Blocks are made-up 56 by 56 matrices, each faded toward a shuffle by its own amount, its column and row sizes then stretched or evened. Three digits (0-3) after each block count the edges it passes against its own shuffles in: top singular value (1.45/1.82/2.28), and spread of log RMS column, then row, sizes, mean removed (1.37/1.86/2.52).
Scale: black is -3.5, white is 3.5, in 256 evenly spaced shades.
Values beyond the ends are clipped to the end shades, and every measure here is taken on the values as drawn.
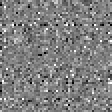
2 1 2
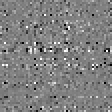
1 2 3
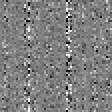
1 3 0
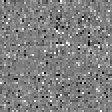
0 1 2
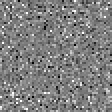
0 0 0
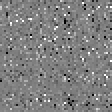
0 2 2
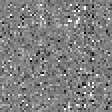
0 2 1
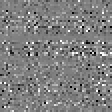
2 1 3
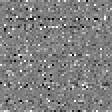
0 1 3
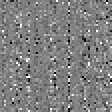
1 3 1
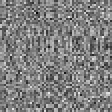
3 1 0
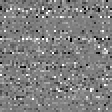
0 0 3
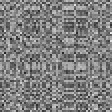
3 0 1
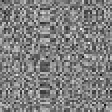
3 0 2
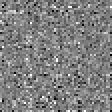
0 1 2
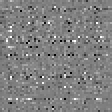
0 1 3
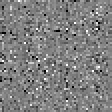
0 2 1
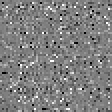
1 1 2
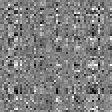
3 3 2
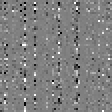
2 3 1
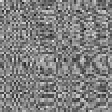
3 1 2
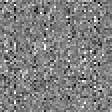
1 2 0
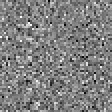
2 1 1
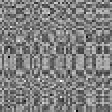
3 0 1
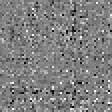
0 2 2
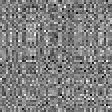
3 1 1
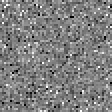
0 0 0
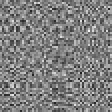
3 1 2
